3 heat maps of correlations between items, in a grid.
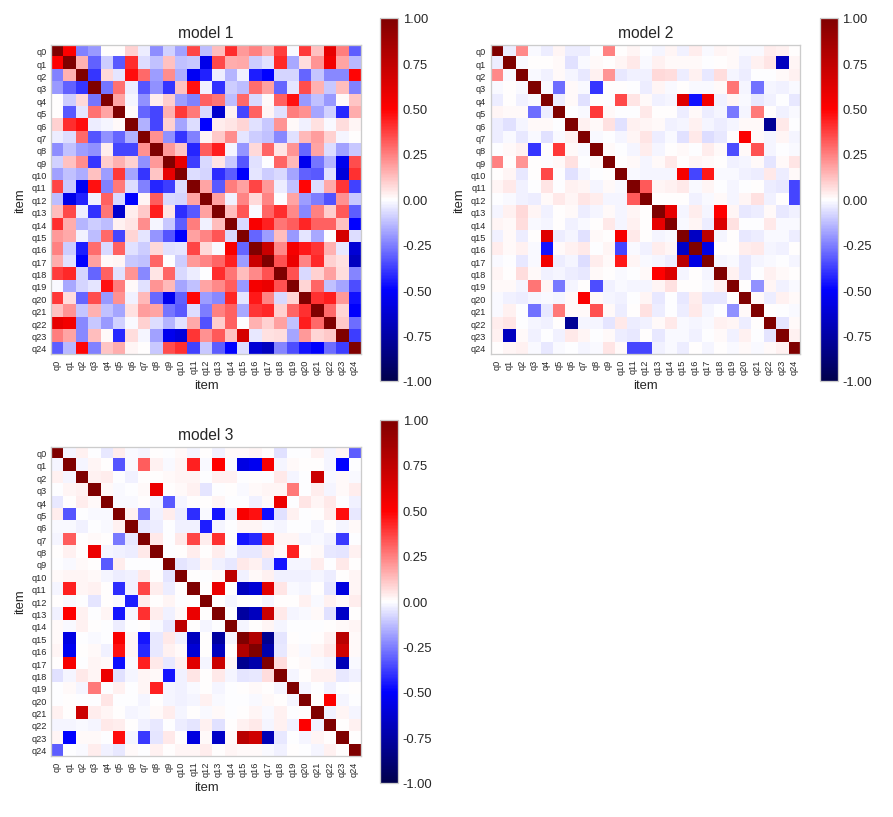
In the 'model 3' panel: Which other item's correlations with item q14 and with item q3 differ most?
q10
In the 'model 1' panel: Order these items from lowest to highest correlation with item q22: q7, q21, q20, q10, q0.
q10, q7, q21, q20, q0
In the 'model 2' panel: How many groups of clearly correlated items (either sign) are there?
8
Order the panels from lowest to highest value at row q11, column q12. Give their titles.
model 3, model 1, model 2
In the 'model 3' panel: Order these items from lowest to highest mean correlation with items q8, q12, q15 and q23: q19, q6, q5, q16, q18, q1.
q1, q6, q18, q19, q5, q16
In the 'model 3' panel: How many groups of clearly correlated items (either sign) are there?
8
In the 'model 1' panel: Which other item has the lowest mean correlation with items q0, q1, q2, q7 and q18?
q3
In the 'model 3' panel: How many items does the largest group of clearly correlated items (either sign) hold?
9
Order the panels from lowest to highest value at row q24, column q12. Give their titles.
model 2, model 1, model 3
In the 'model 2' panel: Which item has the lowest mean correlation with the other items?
q16
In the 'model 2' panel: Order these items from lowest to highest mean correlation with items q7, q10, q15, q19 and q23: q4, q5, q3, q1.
q1, q5, q3, q4
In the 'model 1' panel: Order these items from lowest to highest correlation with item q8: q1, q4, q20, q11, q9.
q11, q20, q1, q4, q9
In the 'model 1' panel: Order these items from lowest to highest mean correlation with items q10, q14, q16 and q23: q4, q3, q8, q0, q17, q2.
q2, q4, q8, q3, q0, q17
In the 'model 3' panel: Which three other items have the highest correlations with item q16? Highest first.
q15, q23, q5
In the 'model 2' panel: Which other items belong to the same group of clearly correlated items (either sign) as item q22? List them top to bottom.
q6
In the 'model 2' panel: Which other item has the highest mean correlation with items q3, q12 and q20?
q7
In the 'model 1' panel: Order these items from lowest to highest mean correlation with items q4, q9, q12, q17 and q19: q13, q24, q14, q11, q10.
q24, q11, q10, q14, q13
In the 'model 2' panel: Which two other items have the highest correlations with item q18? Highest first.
q14, q13
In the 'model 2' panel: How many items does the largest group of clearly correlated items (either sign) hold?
5
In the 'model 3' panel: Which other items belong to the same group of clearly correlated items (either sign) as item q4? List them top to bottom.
q9, q18
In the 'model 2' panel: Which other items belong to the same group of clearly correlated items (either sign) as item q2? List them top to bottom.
q0, q9
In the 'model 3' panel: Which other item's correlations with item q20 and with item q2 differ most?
q21
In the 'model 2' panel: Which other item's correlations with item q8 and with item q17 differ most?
q15
